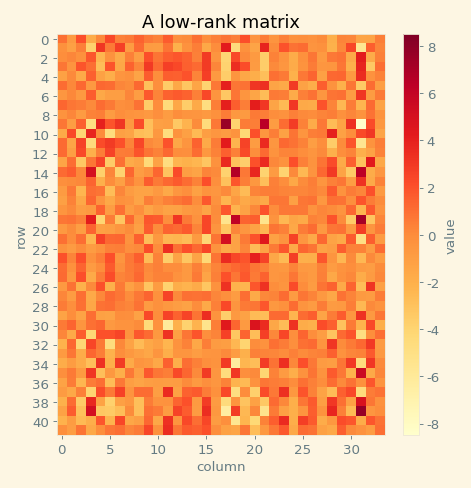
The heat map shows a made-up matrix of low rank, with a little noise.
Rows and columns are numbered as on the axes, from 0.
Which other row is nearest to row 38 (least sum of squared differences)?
4
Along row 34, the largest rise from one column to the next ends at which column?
32
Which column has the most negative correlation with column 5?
28
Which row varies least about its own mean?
8
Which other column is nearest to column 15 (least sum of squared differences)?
13
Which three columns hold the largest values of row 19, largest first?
31, 18, 3
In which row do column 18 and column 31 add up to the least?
9
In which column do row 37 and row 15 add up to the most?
11
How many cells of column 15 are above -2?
34
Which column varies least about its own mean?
16
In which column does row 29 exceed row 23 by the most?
15
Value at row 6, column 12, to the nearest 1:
2
